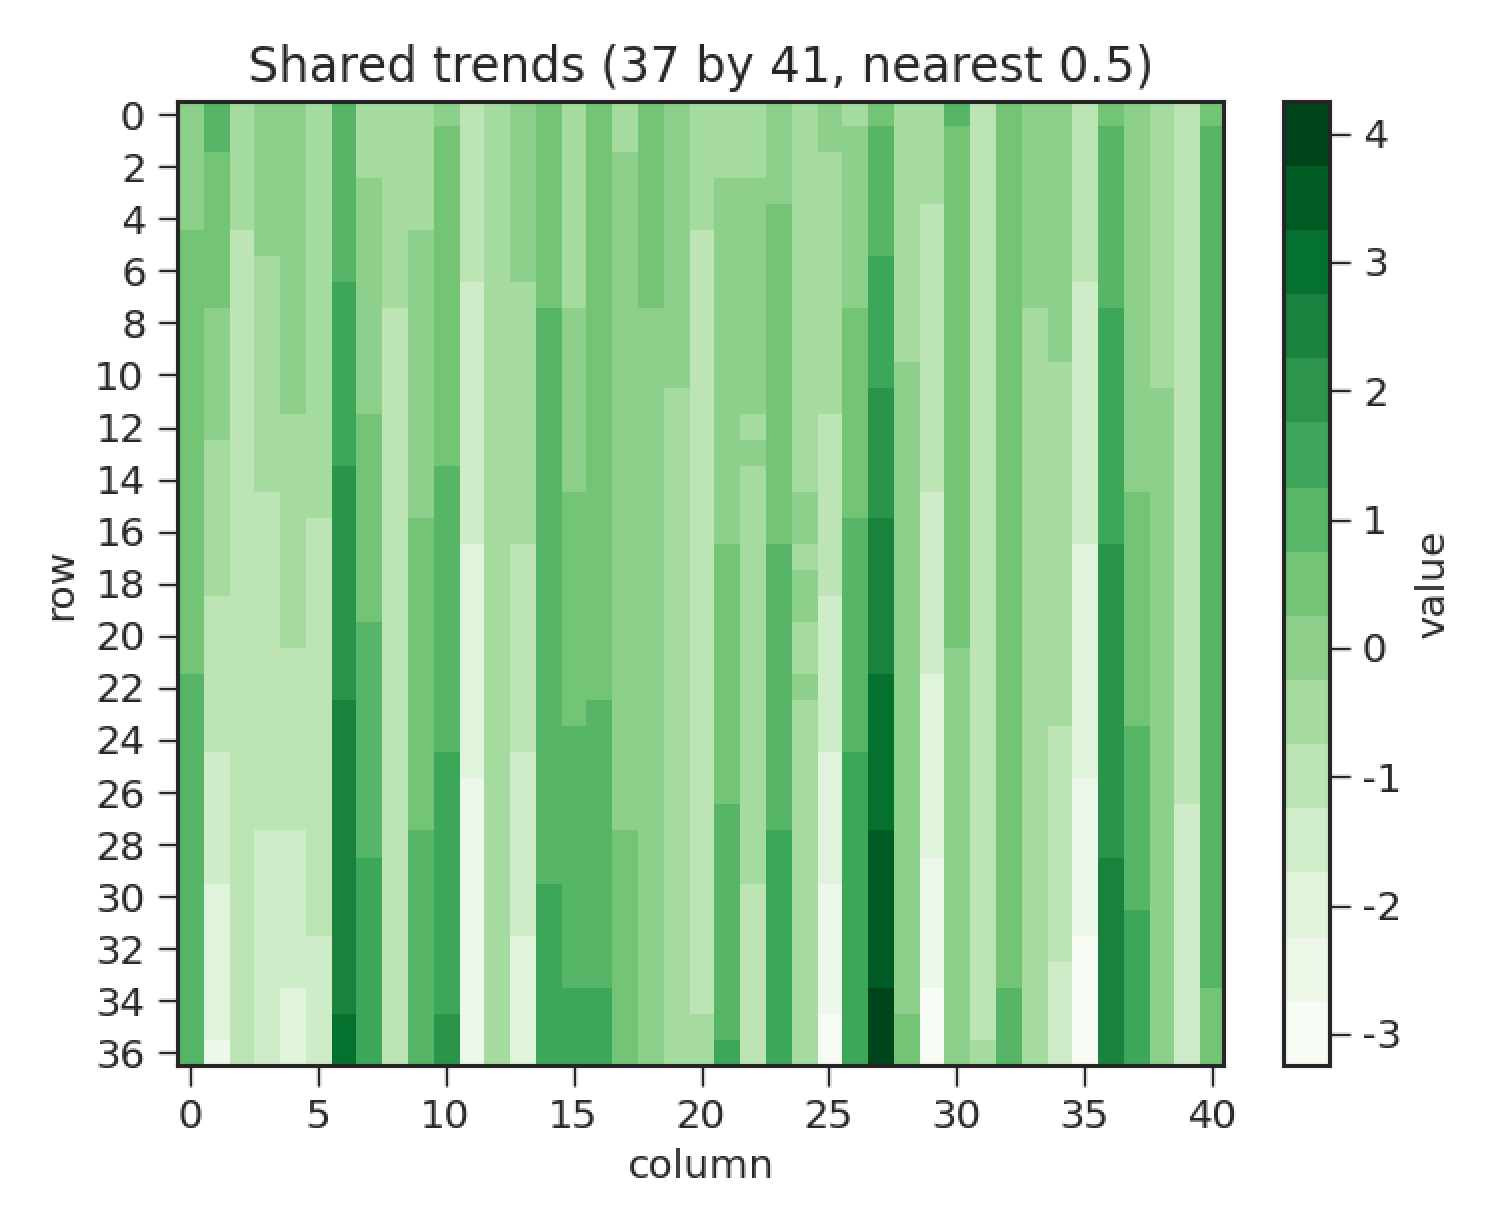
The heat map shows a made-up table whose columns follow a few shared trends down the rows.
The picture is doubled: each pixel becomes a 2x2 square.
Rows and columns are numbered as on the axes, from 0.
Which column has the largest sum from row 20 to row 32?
27
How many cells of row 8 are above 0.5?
5
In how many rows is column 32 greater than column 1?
29
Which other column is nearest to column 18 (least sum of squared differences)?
30
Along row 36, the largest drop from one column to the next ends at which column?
11
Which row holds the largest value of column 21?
36
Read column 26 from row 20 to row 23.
1 1 1 1
